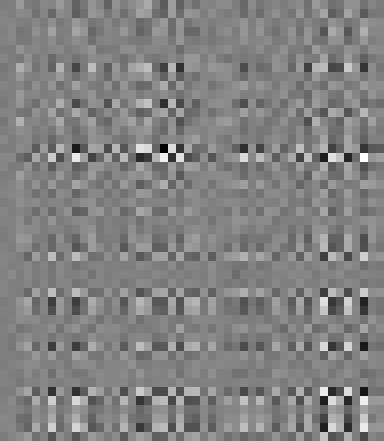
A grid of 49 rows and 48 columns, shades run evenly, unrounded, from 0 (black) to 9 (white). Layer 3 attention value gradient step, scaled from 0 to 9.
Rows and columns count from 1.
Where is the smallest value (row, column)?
17, 21
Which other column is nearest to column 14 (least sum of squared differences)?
48
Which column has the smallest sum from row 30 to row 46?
46
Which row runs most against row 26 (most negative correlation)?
43
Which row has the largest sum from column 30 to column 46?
18
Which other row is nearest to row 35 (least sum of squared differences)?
49
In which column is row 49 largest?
41
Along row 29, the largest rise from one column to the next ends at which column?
42
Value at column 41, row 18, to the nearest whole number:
1
